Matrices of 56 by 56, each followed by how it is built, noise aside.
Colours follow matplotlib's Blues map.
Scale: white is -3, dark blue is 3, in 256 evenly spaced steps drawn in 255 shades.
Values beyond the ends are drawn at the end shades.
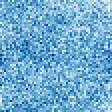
smooth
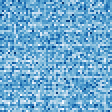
blocks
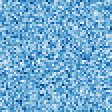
repeating rows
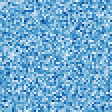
repeating columns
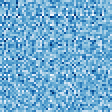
low rank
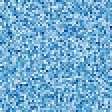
noise
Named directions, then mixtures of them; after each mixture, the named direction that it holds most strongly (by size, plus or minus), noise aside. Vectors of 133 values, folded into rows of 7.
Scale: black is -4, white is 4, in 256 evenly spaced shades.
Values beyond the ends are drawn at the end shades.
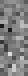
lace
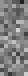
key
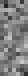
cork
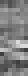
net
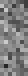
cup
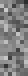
cup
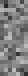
cork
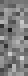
lace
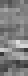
net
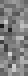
lace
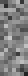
cork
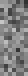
cup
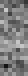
cup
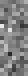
lace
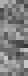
net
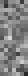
cork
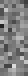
lace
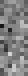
lace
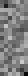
cork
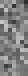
cup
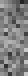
key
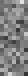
key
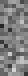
lace
